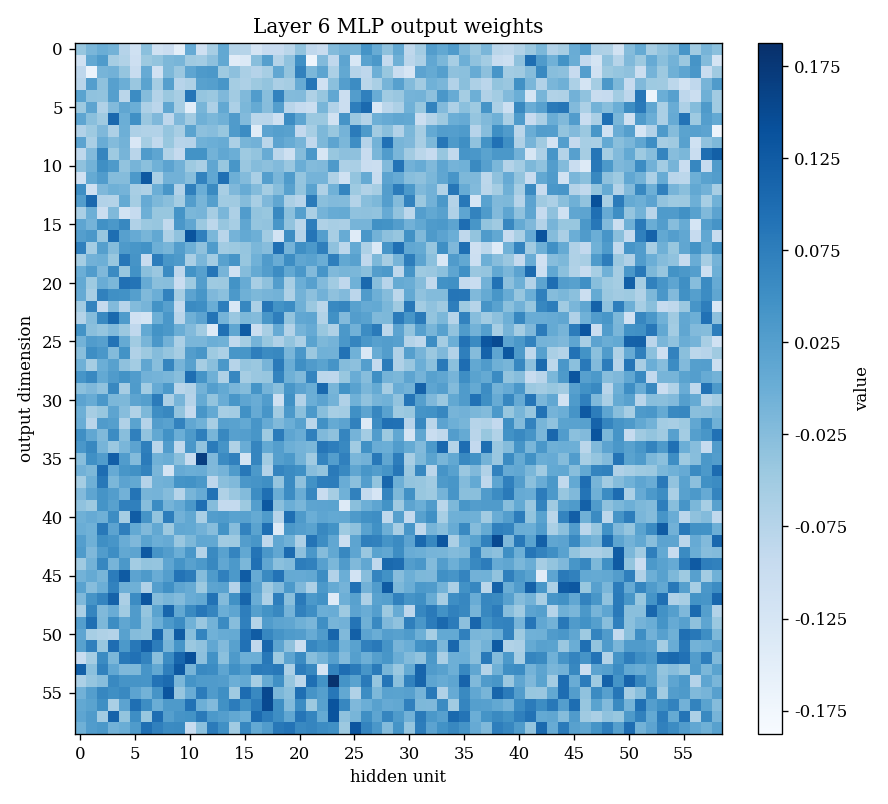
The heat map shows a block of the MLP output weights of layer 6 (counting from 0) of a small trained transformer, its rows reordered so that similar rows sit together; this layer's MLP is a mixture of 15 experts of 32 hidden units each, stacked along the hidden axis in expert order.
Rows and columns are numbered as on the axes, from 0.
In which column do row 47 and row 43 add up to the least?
54
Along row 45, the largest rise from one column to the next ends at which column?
43
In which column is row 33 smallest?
30
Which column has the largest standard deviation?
46
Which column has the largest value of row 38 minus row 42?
17
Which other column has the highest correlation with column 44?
8
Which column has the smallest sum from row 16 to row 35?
9
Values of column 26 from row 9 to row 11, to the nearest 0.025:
-0.1 -0.1 0
